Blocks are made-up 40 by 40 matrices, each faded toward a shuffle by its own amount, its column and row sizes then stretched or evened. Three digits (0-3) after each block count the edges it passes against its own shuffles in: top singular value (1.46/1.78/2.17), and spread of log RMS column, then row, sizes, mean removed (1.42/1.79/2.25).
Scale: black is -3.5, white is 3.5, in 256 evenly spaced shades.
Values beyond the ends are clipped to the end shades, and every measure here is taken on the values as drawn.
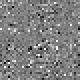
0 2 2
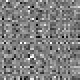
3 1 3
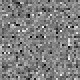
0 1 1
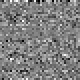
1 0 3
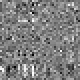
2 2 2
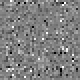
0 2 1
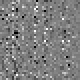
0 3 0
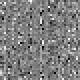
1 3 0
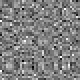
3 2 0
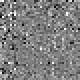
0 2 2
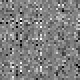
2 3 1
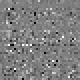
0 1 3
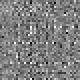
2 1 2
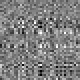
3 2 3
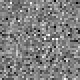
0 0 0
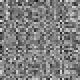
3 2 2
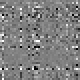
1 3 3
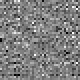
2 2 2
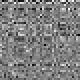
3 0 3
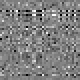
3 1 3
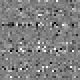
0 1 3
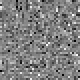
1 1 0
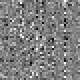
1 3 0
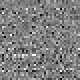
2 1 2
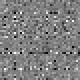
2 1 3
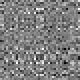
3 1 3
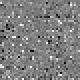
0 1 2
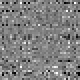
2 1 3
